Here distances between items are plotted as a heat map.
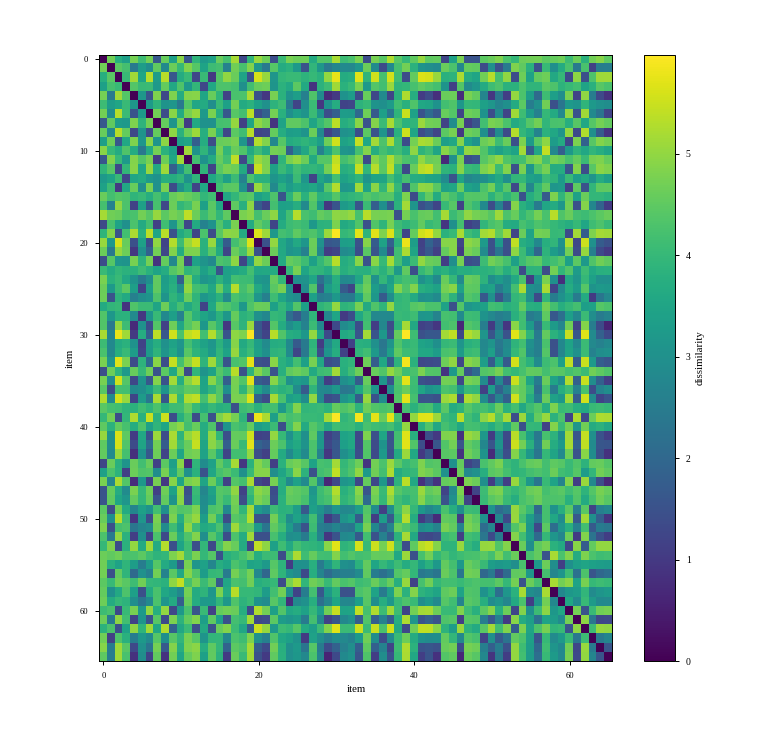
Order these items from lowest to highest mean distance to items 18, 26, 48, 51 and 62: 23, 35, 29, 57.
29, 23, 35, 57
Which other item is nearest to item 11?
44
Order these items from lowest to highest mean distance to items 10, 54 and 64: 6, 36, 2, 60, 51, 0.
6, 51, 36, 60, 2, 0
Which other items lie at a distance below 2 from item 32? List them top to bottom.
5, 25, 28, 31, 58
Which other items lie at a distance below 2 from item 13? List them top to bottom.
3, 27, 45
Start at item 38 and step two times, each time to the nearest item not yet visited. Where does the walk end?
23
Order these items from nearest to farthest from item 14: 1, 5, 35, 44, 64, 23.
5, 44, 23, 1, 64, 35
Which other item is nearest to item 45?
3
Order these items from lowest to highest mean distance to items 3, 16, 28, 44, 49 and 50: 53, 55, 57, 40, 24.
24, 55, 40, 57, 53
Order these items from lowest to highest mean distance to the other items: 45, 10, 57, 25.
25, 10, 45, 57
